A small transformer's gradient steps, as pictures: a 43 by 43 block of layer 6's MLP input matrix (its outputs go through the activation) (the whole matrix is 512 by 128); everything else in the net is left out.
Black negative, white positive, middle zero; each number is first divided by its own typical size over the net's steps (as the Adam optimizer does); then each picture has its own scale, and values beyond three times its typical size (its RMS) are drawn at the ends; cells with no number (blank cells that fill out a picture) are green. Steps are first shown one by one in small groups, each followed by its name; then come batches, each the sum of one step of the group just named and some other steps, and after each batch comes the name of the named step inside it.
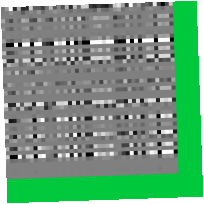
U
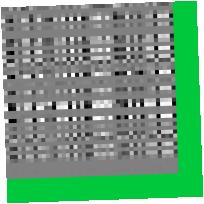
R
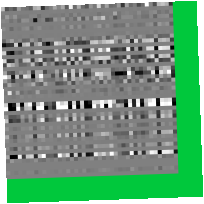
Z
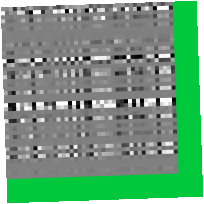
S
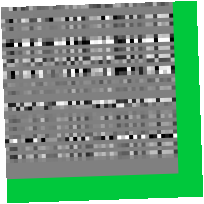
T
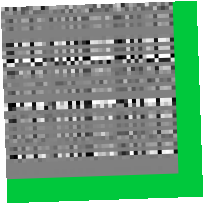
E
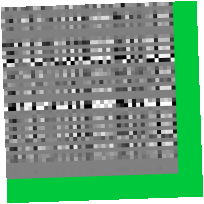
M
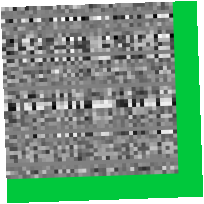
R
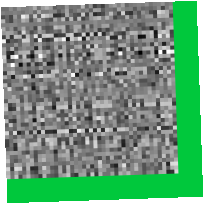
R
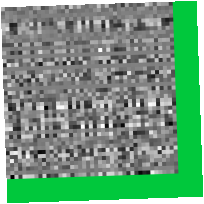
Z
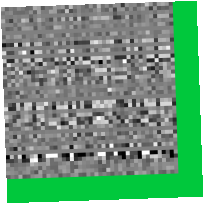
M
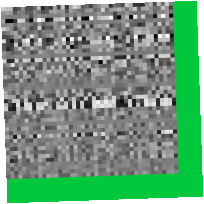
M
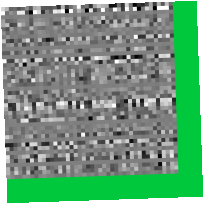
S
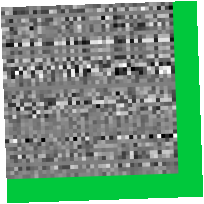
T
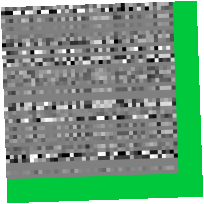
M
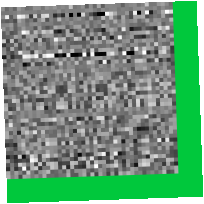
Z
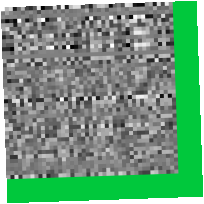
E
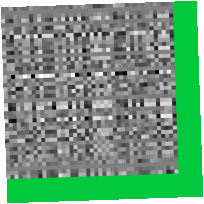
R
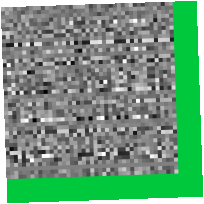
U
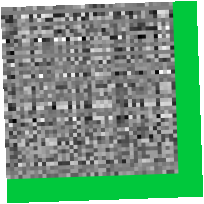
R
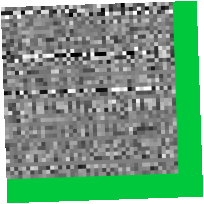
E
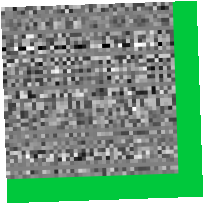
E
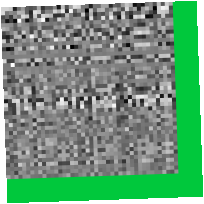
S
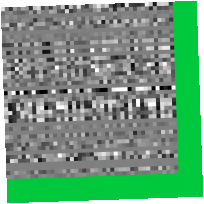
Z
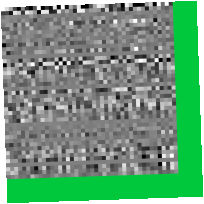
Z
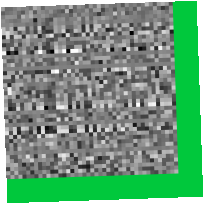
Z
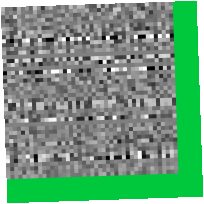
E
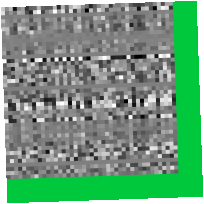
S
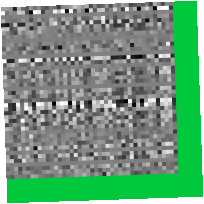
S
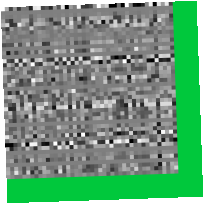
M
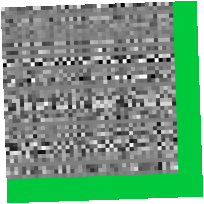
M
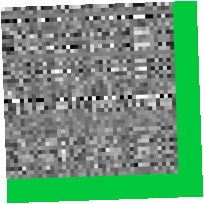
Z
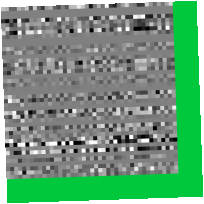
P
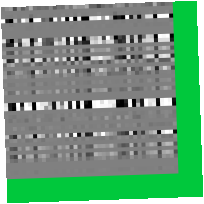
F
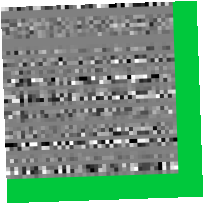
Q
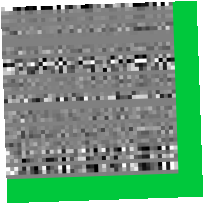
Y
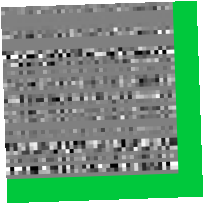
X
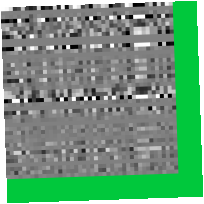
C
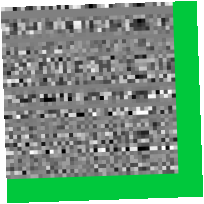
P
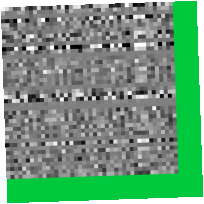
C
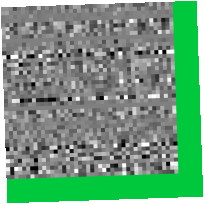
X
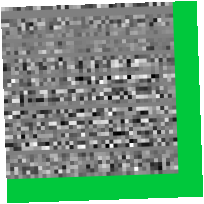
Q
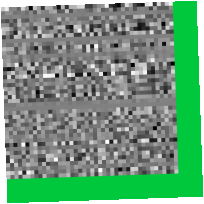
P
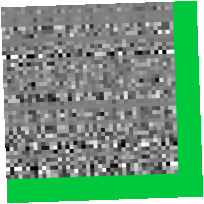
X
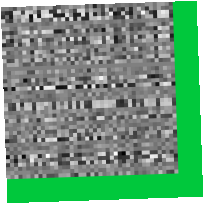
F
